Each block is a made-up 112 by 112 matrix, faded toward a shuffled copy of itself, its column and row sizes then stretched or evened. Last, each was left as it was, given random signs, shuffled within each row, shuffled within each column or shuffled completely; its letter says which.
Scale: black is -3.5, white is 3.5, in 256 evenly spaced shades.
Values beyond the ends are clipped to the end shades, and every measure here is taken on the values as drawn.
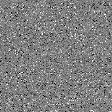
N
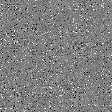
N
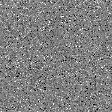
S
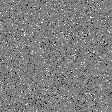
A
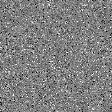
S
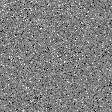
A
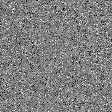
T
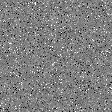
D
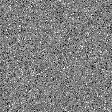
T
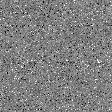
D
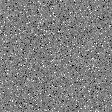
A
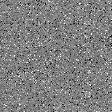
N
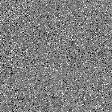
S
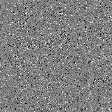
N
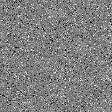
S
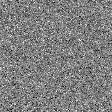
D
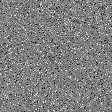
A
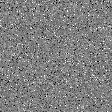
D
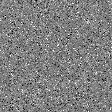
T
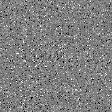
N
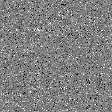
S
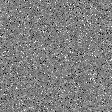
A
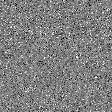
D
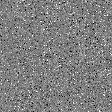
T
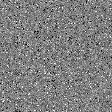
S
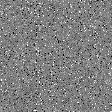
T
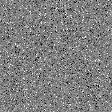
T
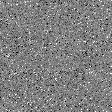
D
